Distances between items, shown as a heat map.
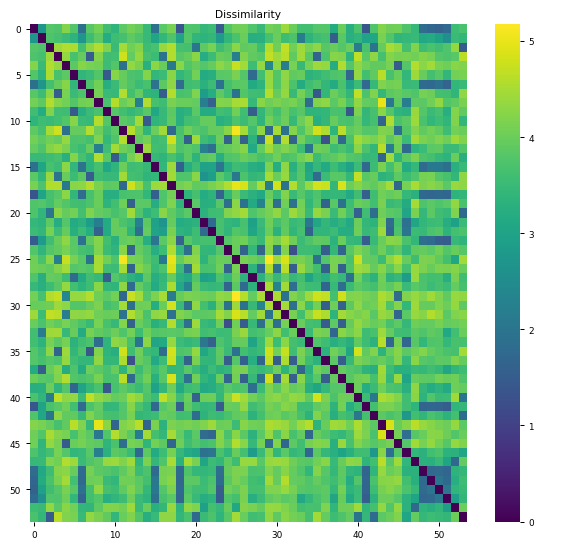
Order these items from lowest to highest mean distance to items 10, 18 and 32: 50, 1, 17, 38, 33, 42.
38, 50, 1, 42, 33, 17
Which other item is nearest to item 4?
45
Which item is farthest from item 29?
25
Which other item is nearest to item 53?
2
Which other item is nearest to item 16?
7
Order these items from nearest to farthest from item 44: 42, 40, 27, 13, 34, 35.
34, 13, 27, 42, 35, 40
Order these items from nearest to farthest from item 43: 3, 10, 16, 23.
10, 16, 3, 23
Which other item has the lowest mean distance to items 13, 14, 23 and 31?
51
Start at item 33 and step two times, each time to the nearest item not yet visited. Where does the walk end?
1
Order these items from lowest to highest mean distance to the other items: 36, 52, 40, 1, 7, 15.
15, 1, 36, 7, 52, 40
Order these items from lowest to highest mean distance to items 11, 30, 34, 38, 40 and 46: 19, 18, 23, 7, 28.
19, 28, 18, 23, 7
